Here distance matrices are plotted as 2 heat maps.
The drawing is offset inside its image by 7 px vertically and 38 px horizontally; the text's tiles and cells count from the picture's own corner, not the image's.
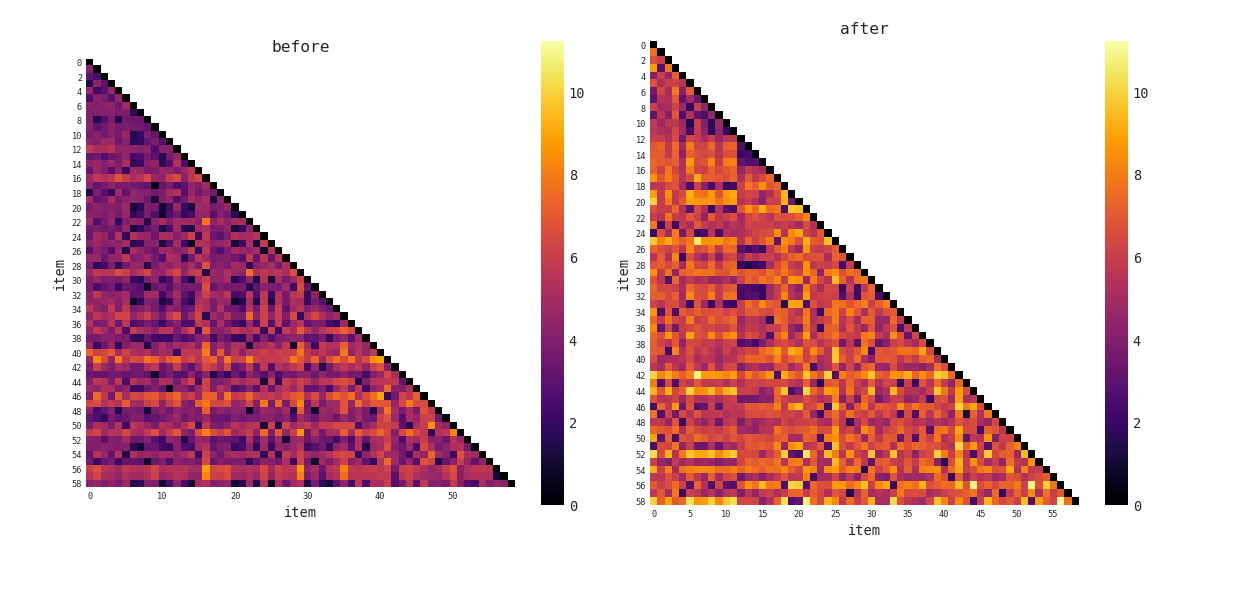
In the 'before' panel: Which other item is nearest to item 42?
32
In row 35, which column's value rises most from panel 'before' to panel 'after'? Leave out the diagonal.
29
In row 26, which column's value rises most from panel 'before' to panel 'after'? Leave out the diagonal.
5
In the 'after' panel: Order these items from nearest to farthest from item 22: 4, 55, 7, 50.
55, 7, 4, 50
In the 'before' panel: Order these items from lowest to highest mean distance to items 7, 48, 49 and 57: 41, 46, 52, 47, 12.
52, 12, 47, 46, 41
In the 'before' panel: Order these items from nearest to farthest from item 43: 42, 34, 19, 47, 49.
19, 49, 34, 42, 47
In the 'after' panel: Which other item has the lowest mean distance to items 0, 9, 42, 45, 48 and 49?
4
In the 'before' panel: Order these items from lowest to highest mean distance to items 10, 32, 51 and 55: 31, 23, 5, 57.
23, 31, 57, 5
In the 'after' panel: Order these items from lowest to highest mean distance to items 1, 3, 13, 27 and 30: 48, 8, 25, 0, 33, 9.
48, 9, 8, 33, 0, 25
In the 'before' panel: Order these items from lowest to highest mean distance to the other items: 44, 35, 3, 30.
30, 3, 44, 35
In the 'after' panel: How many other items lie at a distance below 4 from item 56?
7
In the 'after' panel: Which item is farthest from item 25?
6
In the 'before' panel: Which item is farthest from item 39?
41
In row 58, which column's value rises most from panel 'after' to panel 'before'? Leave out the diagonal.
44
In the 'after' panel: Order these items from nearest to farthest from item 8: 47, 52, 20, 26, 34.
47, 34, 26, 20, 52
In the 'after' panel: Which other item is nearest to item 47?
43
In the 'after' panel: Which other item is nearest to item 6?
24
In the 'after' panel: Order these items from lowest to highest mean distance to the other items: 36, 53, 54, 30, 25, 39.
36, 53, 30, 39, 54, 25
